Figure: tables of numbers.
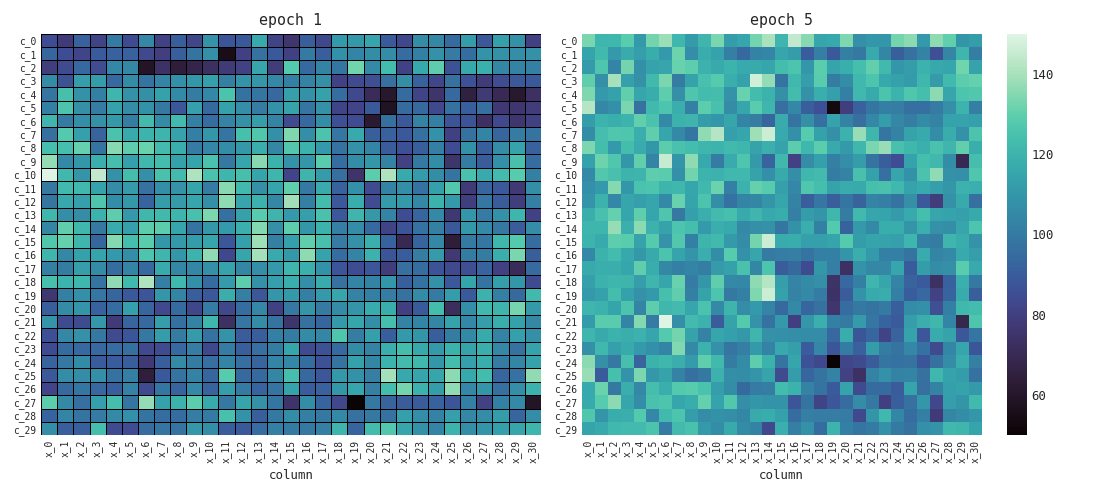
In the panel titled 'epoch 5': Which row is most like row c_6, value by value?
c_29
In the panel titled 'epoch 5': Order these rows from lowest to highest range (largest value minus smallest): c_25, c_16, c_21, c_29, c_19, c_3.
c_16, c_29, c_3, c_25, c_19, c_21
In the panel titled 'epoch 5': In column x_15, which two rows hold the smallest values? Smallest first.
c_25, c_17
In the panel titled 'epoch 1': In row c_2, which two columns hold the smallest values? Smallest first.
x_6, x_8
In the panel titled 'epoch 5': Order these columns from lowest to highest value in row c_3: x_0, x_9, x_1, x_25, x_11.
x_1, x_25, x_11, x_9, x_0
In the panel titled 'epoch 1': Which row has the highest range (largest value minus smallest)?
c_27
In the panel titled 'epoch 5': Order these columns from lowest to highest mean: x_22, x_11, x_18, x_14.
x_18, x_22, x_11, x_14
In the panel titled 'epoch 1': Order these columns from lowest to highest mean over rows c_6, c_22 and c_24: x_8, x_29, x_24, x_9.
x_29, x_24, x_9, x_8
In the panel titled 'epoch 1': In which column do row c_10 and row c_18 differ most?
x_3
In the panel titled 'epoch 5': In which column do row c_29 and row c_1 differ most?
x_19
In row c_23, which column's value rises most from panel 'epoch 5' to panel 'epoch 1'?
x_27
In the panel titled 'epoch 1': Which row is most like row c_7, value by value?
c_14
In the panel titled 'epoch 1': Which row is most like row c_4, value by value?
c_5
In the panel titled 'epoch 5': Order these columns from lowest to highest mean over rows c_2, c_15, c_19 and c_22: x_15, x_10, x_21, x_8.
x_21, x_8, x_15, x_10
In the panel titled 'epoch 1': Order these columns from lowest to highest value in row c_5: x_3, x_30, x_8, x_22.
x_30, x_8, x_22, x_3
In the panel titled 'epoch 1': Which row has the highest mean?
c_10
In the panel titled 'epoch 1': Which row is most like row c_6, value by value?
c_3
